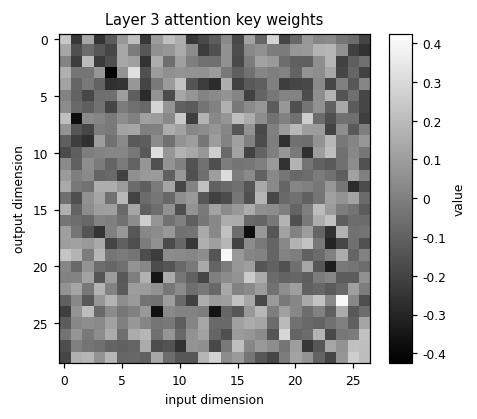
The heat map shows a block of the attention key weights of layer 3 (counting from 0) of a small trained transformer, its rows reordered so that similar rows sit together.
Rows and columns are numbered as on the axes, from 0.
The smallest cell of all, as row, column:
3, 4
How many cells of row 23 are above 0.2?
3
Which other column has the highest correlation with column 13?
8
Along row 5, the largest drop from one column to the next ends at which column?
24
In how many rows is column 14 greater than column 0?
18
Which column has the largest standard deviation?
23
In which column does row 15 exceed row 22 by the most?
22
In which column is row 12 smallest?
5
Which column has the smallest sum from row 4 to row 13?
1
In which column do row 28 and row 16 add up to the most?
13
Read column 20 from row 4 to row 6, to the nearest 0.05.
-0.2 0 -0.15
